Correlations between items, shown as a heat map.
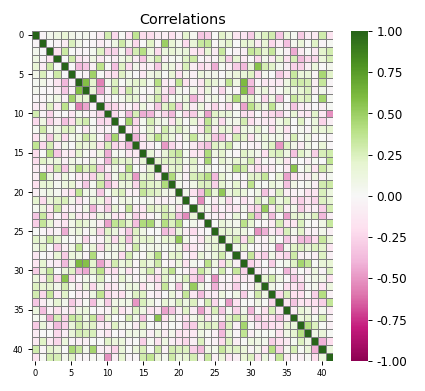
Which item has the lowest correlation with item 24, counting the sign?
10
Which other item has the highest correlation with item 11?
13
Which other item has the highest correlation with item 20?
26
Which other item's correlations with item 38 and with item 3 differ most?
37
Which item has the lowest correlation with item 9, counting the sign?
6
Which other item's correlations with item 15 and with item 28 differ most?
36
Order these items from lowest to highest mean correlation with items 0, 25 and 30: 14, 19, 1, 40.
19, 1, 40, 14
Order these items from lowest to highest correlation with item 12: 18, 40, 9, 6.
9, 6, 40, 18
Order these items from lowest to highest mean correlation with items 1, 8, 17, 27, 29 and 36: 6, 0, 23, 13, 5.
0, 23, 13, 5, 6
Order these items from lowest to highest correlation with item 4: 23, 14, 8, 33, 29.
29, 23, 8, 14, 33
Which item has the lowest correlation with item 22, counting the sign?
8
